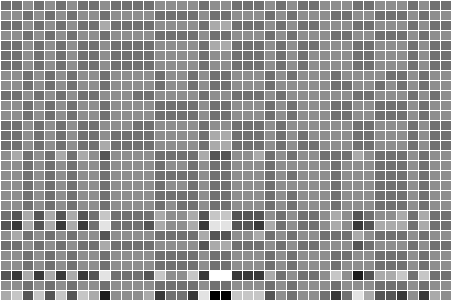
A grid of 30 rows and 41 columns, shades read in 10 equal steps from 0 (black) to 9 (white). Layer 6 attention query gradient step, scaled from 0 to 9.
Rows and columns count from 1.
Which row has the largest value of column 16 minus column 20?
30
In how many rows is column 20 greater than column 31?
8
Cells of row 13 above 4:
23
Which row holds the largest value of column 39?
28
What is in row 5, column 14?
4
